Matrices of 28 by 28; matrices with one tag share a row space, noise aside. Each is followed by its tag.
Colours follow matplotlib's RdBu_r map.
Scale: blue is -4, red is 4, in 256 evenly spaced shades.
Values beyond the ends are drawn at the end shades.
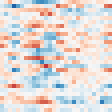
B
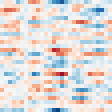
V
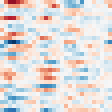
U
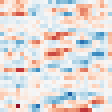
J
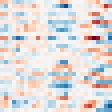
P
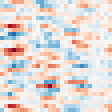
U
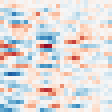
U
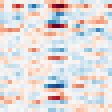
V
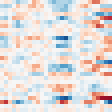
P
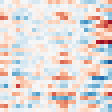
P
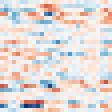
B
